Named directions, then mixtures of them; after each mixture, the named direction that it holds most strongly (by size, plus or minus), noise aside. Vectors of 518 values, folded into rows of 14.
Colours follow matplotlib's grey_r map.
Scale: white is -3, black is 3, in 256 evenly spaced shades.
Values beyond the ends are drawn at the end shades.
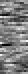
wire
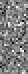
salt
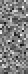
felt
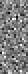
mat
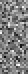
felt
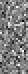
salt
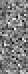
salt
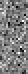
salt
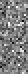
salt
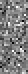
salt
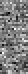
mat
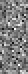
salt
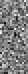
felt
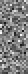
felt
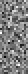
felt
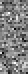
mat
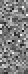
felt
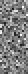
felt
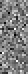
mat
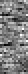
wire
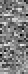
felt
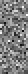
felt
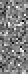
salt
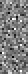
mat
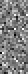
mat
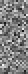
felt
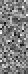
felt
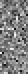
mat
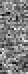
mat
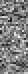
felt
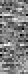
wire
